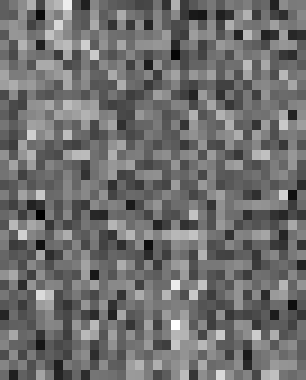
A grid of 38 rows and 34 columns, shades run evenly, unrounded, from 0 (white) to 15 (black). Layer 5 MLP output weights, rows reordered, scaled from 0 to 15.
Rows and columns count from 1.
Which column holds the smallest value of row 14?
4
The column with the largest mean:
34
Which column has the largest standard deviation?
5
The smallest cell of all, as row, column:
33, 20
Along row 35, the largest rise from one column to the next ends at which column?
18
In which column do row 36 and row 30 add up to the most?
28
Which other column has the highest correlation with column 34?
30
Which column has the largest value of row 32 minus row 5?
10
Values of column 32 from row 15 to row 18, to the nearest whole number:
12 8 9 7
